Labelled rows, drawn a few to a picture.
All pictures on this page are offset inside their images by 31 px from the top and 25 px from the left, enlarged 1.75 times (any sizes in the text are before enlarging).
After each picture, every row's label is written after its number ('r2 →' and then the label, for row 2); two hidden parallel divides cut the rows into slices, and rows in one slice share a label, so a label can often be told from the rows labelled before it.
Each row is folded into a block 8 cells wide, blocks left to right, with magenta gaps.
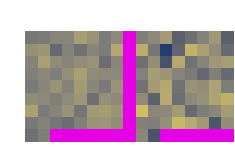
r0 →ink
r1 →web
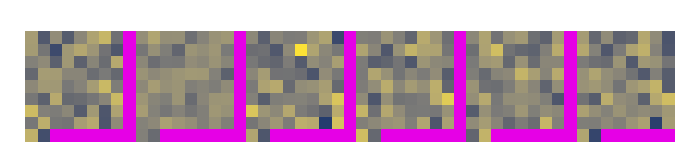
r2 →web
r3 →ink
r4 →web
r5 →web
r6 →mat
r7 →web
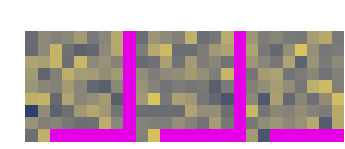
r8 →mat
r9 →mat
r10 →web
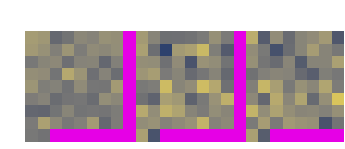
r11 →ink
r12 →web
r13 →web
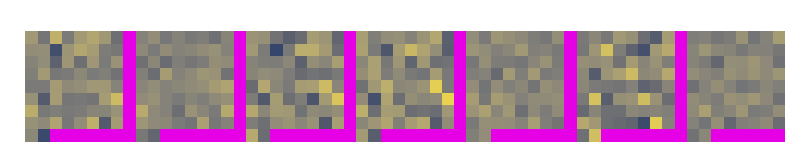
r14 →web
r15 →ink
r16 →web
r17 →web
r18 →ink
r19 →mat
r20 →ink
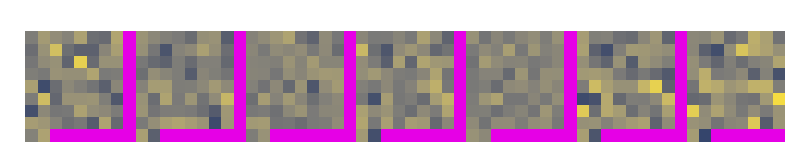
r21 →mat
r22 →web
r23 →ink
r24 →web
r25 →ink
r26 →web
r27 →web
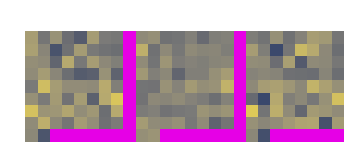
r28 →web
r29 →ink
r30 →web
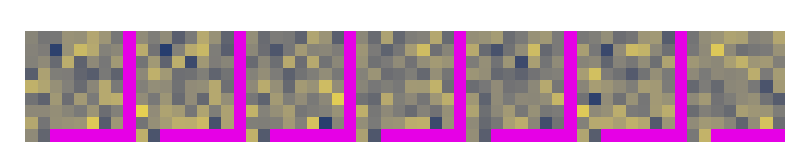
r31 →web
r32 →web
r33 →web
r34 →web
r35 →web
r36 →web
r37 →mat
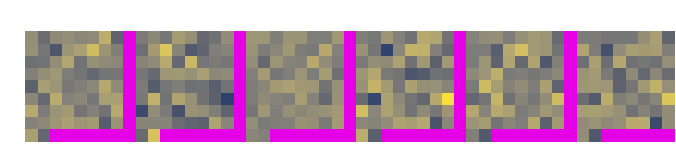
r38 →web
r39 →mat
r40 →ink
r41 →web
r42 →web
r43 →web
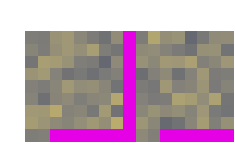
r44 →ink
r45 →ink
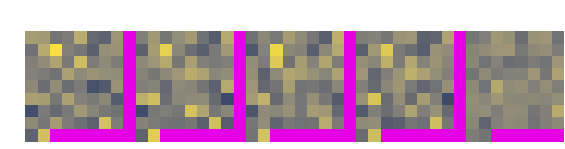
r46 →mat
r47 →mat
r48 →mat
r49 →mat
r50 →ink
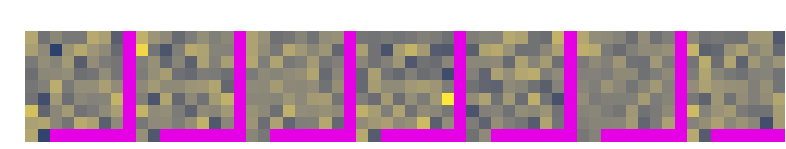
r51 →web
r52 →web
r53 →ink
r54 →web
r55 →mat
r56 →ink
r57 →web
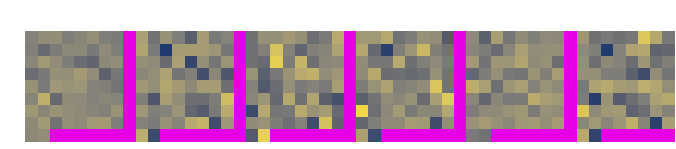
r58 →ink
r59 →web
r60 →mat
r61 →web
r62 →ink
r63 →web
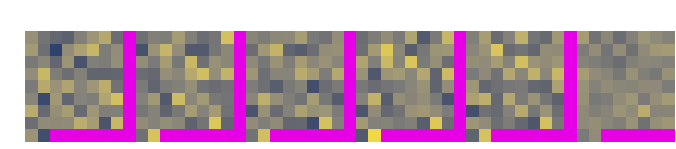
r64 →web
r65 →mat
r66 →mat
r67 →mat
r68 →mat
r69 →ink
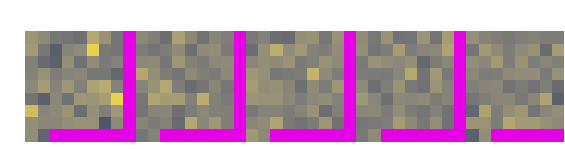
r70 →web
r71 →ink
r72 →ink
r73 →ink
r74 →ink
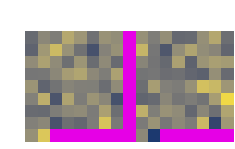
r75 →mat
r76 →web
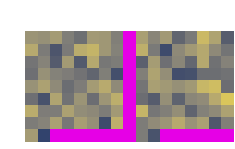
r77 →web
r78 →web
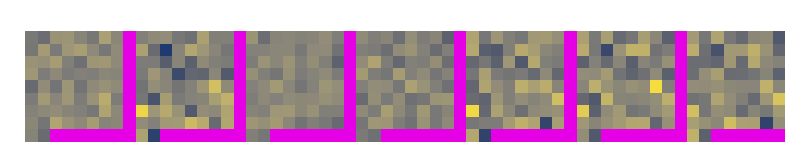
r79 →ink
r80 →web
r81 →ink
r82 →ink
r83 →web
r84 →web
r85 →web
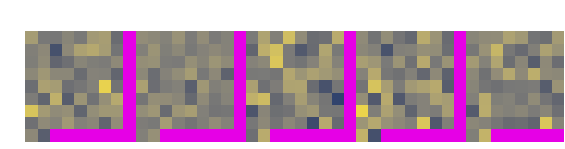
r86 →web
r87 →ink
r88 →mat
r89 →web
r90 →mat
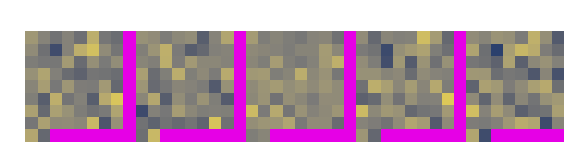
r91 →web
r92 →mat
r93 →ink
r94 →web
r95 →web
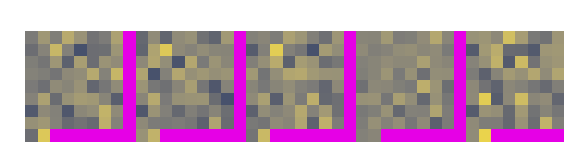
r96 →mat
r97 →mat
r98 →mat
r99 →ink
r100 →mat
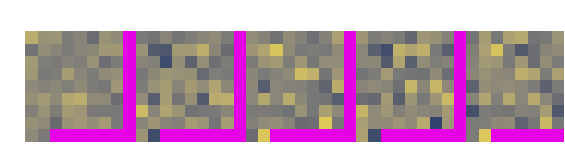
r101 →ink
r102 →web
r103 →mat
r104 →web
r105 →mat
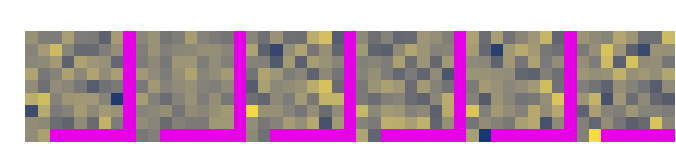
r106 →mat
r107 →ink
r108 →web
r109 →web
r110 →web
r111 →mat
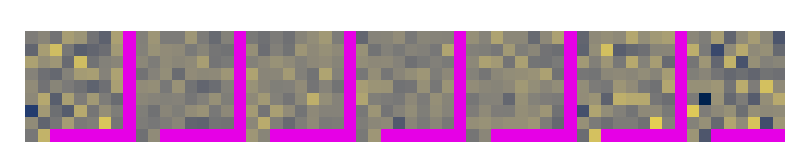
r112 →mat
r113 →ink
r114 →ink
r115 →ink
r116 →ink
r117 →mat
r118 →web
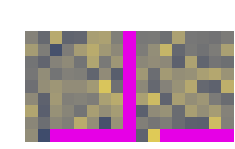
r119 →web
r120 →mat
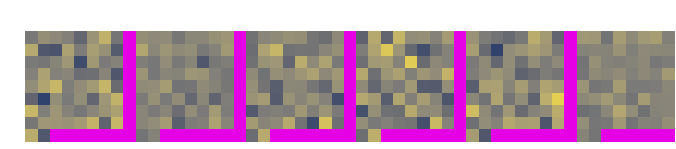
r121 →web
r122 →ink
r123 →mat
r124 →mat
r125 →web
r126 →ink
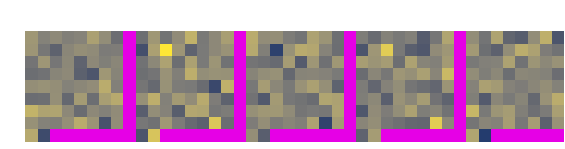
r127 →web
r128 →mat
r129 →web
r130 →mat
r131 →web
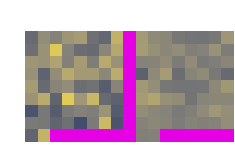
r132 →mat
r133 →ink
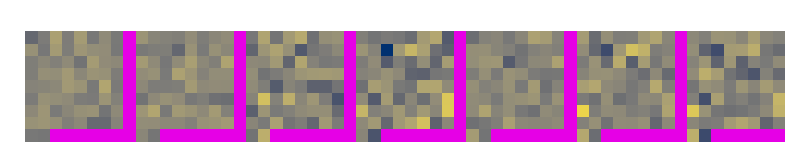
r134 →ink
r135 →ink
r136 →mat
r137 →web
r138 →ink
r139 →web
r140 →web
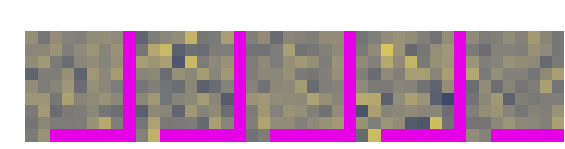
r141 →ink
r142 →mat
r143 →ink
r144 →mat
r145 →ink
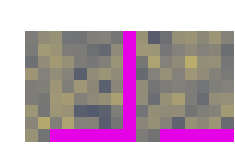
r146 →ink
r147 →ink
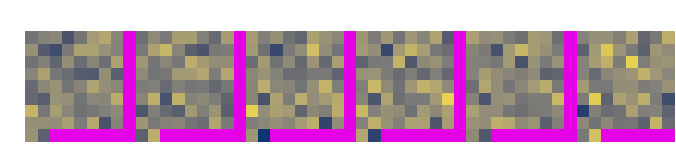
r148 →web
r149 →mat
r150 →web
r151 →web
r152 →web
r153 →mat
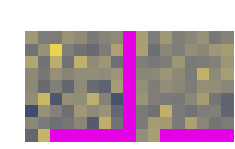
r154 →mat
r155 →ink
